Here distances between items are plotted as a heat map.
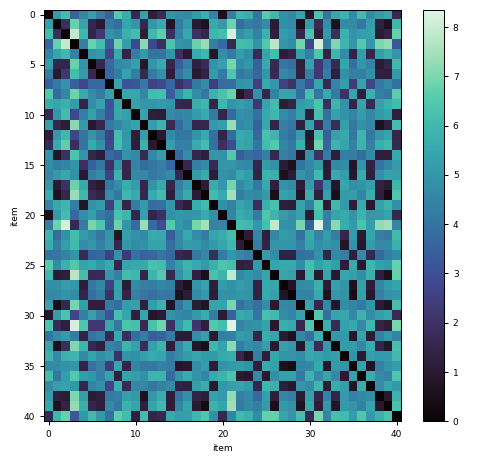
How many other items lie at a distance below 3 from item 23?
5
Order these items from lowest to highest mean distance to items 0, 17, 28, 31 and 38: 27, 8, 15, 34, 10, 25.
15, 27, 10, 8, 34, 25
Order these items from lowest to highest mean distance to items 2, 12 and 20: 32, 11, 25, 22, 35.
11, 32, 35, 22, 25
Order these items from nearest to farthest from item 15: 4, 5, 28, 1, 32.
28, 32, 4, 5, 1
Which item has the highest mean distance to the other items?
21
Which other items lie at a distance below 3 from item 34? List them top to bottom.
8, 22, 23, 25, 36
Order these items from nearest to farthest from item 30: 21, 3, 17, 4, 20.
20, 3, 21, 4, 17
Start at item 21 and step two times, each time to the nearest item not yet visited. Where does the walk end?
13
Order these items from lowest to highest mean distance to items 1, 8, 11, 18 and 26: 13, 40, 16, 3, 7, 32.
7, 32, 16, 13, 40, 3
